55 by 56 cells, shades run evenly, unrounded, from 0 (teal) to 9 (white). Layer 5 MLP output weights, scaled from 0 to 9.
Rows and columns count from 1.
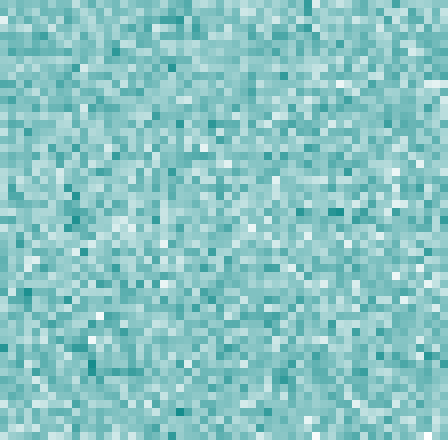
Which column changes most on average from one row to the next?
5
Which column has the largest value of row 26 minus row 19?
39
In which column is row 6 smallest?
43
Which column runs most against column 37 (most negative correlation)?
38
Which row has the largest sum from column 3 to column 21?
31
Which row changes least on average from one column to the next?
8
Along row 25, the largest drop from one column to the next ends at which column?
10
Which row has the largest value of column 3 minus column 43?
27
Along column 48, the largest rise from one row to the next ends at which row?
30
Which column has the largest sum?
21
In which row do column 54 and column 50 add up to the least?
45
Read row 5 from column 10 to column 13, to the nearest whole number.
6 3 5 6
